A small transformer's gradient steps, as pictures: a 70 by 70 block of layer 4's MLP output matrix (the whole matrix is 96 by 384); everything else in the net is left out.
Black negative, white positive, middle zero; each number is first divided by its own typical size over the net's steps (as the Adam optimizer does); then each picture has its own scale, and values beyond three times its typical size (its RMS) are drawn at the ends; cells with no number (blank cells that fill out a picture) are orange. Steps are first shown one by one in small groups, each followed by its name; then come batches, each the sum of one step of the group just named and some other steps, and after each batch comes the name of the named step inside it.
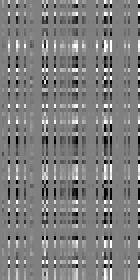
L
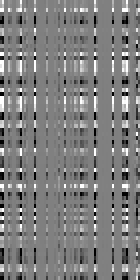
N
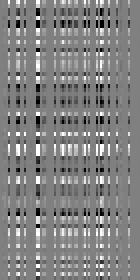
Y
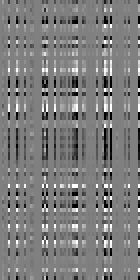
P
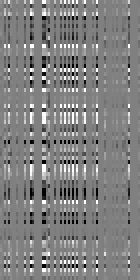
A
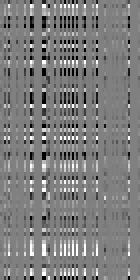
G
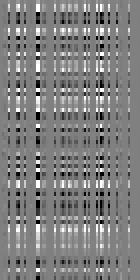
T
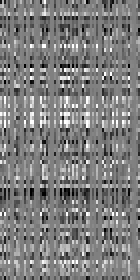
A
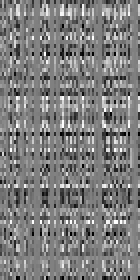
P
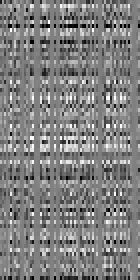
G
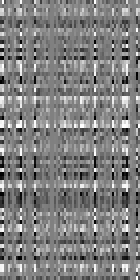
N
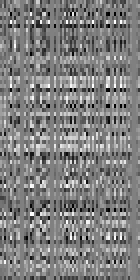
Y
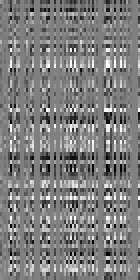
P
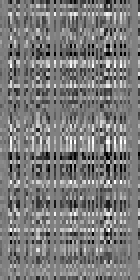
G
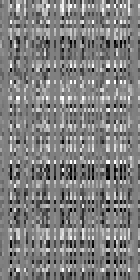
T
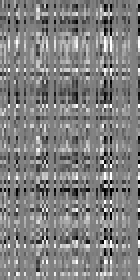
L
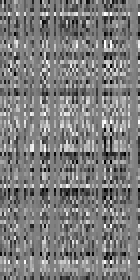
L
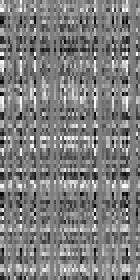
N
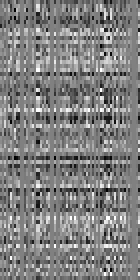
T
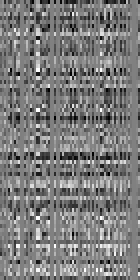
T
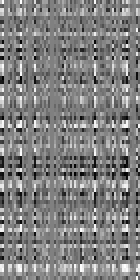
N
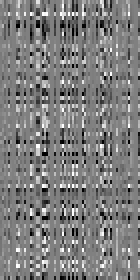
Y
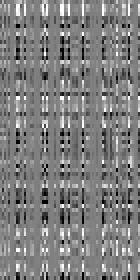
P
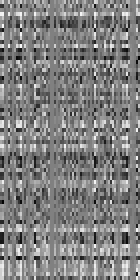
L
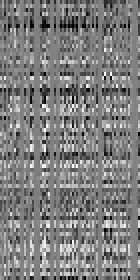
G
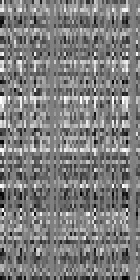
N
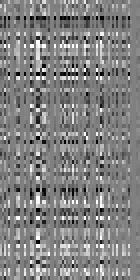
A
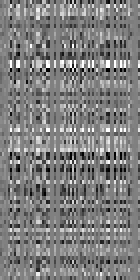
A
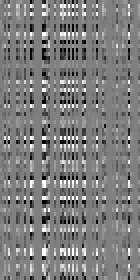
G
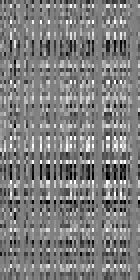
P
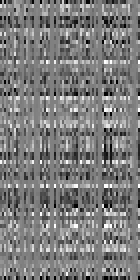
P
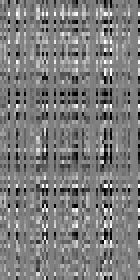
P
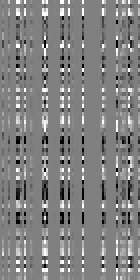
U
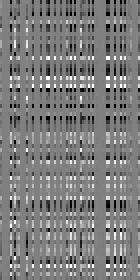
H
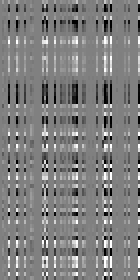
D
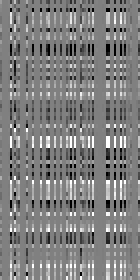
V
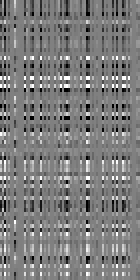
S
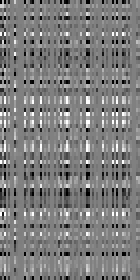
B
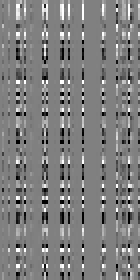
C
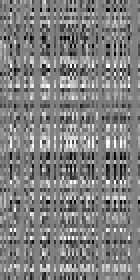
V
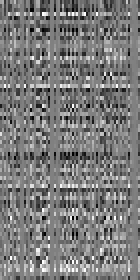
S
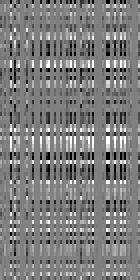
V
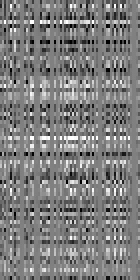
S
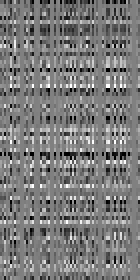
H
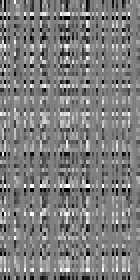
B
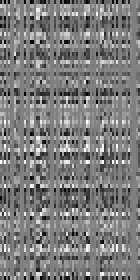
B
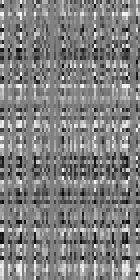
U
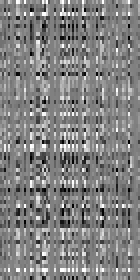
U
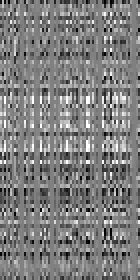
B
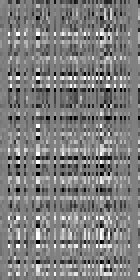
H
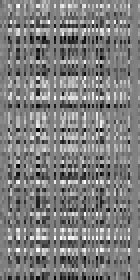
C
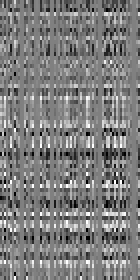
V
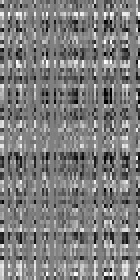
D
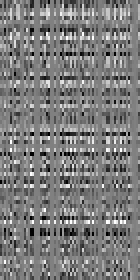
C
